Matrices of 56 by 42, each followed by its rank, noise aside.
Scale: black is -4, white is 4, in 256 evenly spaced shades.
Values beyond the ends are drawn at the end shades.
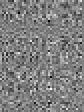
six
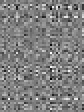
three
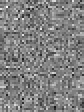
six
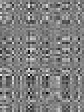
two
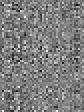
six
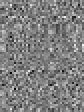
six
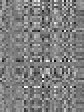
three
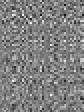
four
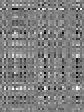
two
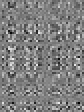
three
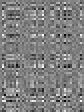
two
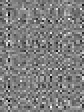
four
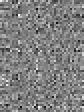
six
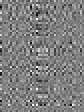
three
